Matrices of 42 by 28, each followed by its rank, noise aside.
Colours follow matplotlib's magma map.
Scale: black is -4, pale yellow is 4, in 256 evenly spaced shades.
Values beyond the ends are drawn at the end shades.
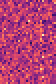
eight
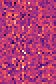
six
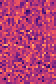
eight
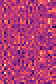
six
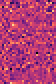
six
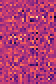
six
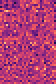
six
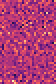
seven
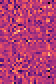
six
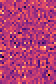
seven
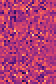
eight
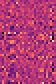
five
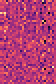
five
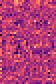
five
